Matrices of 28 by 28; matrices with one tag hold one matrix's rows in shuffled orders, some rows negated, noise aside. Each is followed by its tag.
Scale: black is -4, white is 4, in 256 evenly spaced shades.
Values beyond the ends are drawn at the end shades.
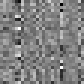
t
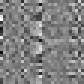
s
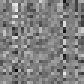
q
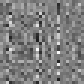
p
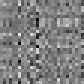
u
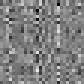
p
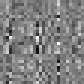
p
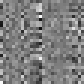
s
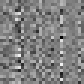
t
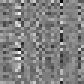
t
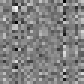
q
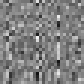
p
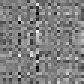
u
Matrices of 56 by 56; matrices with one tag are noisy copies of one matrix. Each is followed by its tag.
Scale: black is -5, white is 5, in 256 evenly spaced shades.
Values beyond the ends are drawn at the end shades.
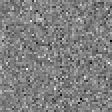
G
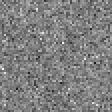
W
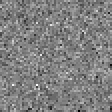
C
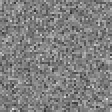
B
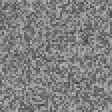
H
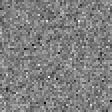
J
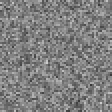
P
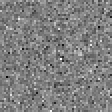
H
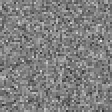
P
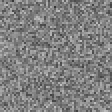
G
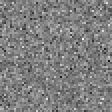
P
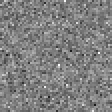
C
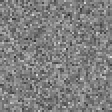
C
